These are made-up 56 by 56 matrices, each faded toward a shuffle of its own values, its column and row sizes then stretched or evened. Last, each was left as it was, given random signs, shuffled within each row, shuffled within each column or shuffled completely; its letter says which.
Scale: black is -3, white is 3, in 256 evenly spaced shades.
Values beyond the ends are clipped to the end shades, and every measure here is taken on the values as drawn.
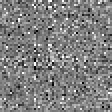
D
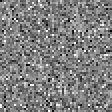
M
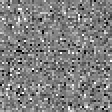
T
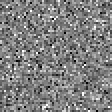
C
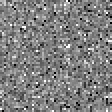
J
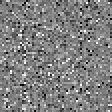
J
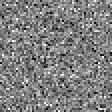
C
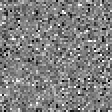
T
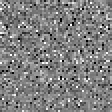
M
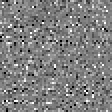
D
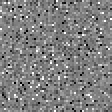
C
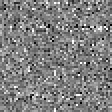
M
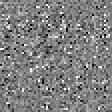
T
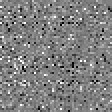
D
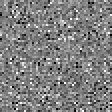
D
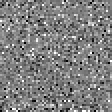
M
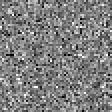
M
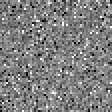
C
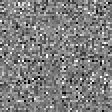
T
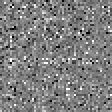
T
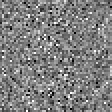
J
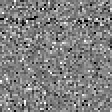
M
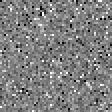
C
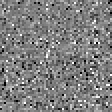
T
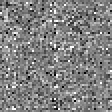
T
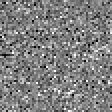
M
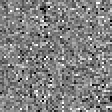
T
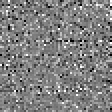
T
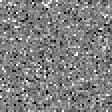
C
